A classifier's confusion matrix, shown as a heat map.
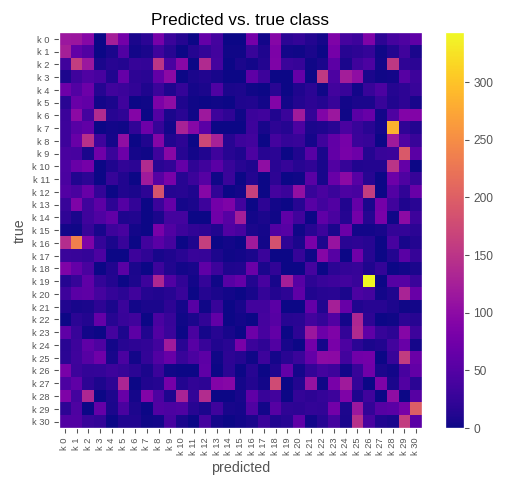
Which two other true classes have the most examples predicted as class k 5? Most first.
k 27, k 8
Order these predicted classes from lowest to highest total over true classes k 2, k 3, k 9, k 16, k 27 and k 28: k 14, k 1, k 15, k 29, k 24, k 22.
k 15, k 14, k 22, k 29, k 24, k 1
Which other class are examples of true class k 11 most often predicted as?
k 7
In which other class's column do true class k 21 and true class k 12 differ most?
k 8
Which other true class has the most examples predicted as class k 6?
k 23
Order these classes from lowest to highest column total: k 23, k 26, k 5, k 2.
k 5, k 26, k 2, k 23
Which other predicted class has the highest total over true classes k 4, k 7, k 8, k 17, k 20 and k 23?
k 28
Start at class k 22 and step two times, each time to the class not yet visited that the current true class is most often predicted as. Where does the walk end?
k 29
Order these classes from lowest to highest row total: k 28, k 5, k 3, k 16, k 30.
k 5, k 30, k 3, k 28, k 16
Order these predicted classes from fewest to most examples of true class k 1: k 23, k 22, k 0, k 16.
k 22, k 16, k 23, k 0
